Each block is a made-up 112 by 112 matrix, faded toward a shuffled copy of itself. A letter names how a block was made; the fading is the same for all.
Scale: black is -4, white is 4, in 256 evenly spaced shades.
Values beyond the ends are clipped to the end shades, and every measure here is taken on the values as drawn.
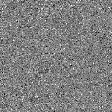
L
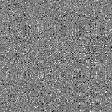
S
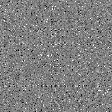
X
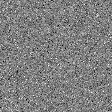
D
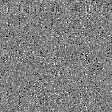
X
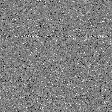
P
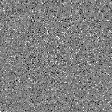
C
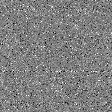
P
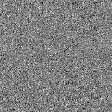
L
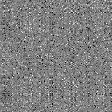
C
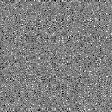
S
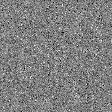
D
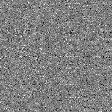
L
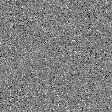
D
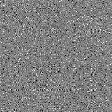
S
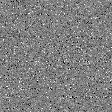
P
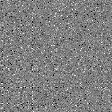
X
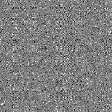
S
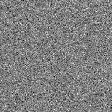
L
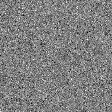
D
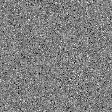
D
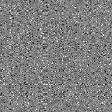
C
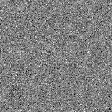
L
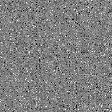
X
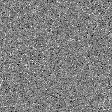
D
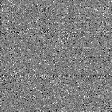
X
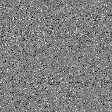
P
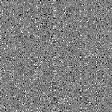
S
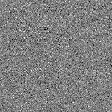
L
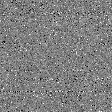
P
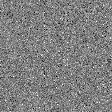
D
